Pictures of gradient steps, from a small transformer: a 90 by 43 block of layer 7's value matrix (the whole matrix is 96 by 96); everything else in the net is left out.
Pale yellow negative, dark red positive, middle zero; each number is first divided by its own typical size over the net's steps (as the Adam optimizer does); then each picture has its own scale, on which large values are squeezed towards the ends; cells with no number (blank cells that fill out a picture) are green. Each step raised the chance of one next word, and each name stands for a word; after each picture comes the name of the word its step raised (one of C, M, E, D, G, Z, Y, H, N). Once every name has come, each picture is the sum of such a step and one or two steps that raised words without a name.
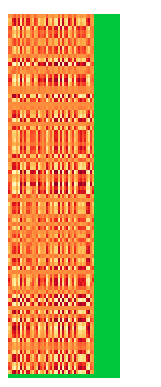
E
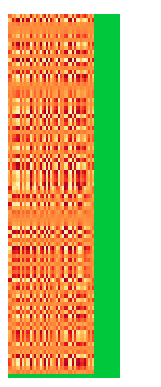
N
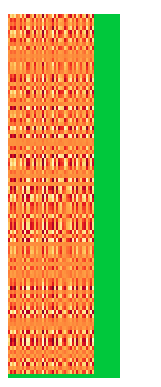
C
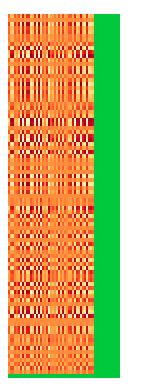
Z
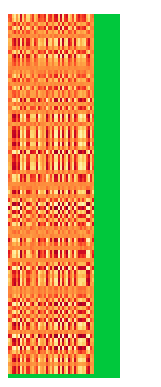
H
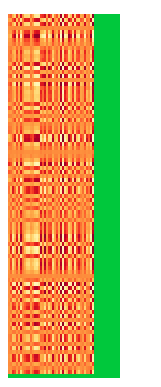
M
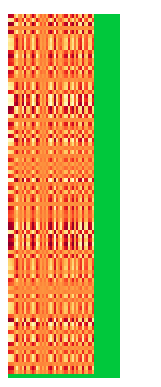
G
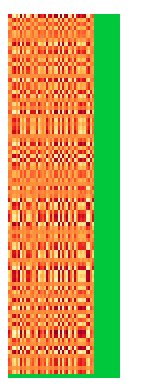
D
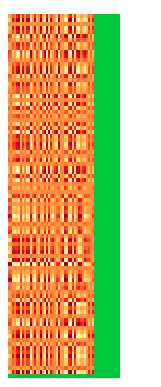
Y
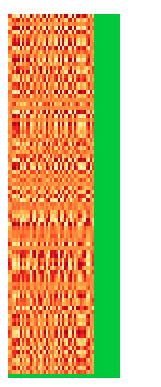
D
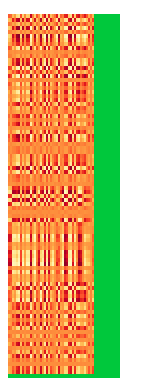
M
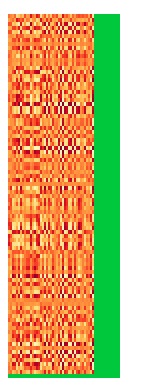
G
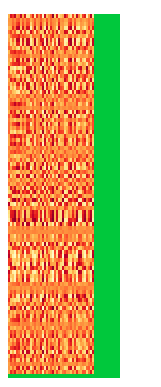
D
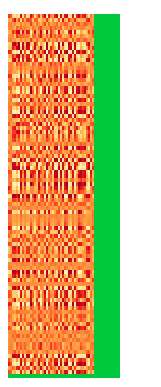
N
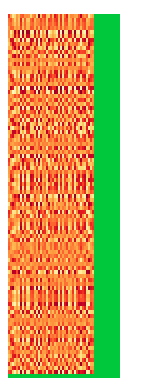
C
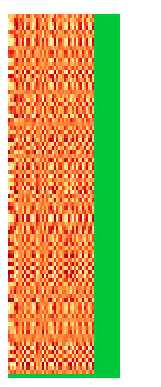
Z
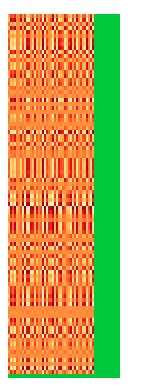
H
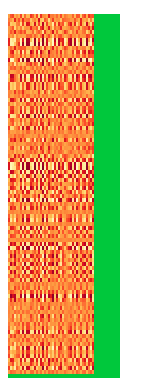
N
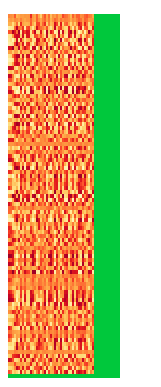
C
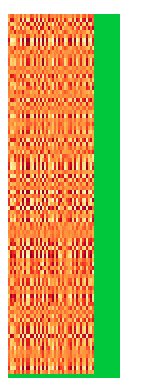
H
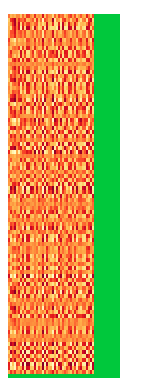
Z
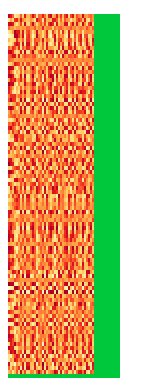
M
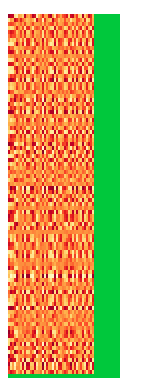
D
